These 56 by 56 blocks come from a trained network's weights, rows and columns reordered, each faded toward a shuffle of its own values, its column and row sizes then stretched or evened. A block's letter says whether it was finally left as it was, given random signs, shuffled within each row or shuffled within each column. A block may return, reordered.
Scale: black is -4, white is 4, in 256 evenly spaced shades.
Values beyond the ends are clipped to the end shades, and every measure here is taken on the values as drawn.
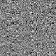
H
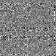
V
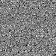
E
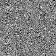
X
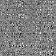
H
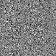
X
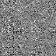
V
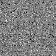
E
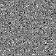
V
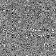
V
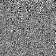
V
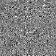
V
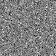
X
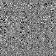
V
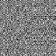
H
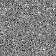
E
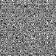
H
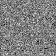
E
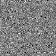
E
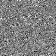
E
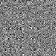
H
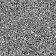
E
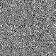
V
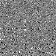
V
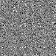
V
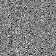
X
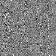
X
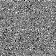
E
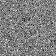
E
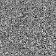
V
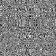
H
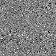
E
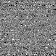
E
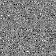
E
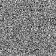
E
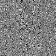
X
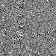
X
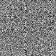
V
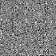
V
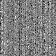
X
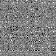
H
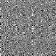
H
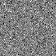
X
